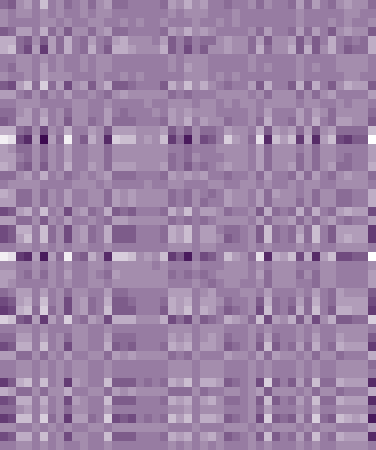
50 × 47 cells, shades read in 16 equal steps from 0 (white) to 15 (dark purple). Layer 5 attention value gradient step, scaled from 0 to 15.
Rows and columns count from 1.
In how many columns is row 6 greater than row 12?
19
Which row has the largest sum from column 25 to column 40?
5
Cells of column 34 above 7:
23
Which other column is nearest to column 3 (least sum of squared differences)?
43
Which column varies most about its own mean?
47
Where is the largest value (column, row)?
6, 16
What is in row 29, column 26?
11
